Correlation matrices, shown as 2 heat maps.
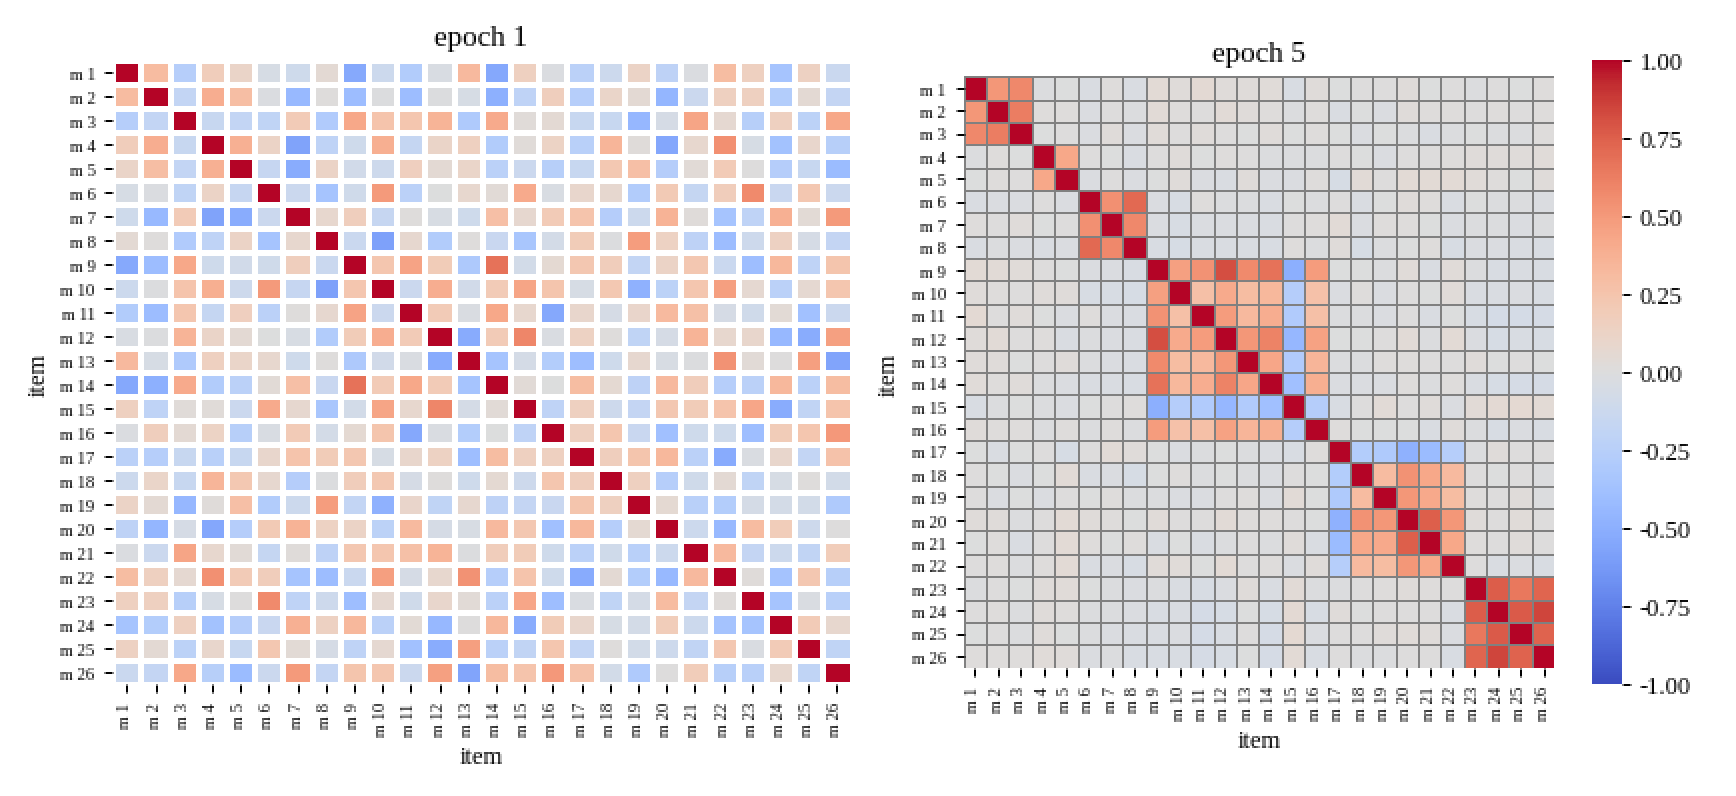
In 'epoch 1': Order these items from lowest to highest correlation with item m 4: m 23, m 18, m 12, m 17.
m 17, m 23, m 12, m 18
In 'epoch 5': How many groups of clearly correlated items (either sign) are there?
6
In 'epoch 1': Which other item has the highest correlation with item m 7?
m 26
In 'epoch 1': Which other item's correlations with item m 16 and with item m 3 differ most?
m 11
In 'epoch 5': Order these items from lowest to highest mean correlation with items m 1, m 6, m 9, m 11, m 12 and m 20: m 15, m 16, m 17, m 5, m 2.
m 15, m 17, m 5, m 2, m 16
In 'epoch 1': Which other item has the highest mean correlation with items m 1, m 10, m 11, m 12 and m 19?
m 15
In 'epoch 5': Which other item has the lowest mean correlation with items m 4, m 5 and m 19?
m 17
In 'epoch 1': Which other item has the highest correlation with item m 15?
m 12
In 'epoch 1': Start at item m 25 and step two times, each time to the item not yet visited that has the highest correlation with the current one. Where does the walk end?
m 22
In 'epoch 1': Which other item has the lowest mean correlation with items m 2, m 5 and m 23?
m 7
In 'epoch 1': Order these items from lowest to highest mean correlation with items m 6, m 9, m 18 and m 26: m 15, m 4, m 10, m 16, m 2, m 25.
m 2, m 25, m 4, m 15, m 16, m 10
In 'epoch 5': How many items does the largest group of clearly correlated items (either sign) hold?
8
